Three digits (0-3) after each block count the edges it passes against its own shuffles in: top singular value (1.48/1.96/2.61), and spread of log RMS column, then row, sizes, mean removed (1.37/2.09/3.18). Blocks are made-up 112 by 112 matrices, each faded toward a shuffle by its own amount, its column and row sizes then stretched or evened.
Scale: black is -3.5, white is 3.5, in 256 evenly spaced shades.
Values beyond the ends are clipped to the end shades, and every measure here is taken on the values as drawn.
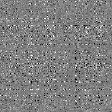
0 2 3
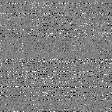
2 1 3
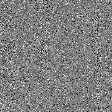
0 2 0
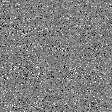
0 0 2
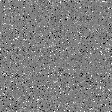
0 1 1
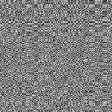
3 0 2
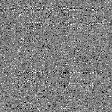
2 1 2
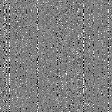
3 3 0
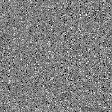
1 2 0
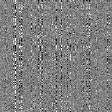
3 3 1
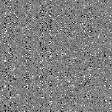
1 3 1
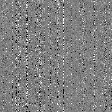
1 3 0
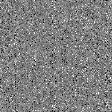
0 2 0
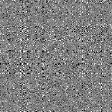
2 2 2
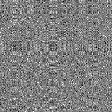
3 1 1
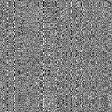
3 3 0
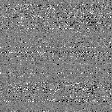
1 1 3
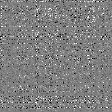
1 2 3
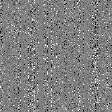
1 3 0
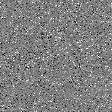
0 0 1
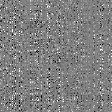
2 3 1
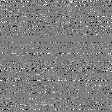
0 0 3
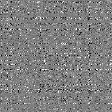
1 2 3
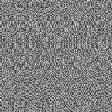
3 1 0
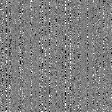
0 3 0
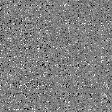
0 2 2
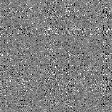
1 2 2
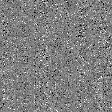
1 2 0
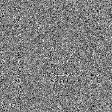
1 2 1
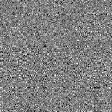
2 0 2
